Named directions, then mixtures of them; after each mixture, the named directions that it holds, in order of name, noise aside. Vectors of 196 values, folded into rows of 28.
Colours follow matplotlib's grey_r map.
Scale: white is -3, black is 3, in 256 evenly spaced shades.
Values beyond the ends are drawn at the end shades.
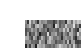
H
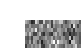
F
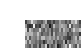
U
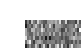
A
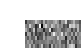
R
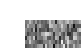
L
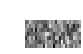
L.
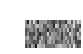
H.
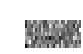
A, L.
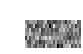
A, U.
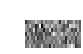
R.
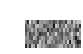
H.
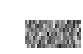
H.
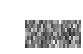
A, F.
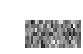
F.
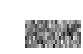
F, L.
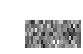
F.
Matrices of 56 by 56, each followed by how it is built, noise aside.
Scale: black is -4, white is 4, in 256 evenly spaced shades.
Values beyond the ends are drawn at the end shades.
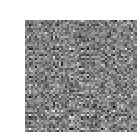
low rank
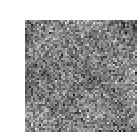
smooth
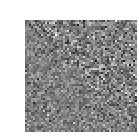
upper triangular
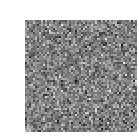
noise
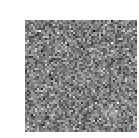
noise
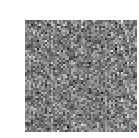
repeating rows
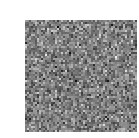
noise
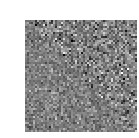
upper triangular
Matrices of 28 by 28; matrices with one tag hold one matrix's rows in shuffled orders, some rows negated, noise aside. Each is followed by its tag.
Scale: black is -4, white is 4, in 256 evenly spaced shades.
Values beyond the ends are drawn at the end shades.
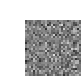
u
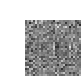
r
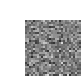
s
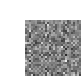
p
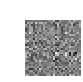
r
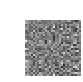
u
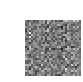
p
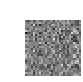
u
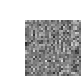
u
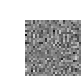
u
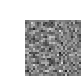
s
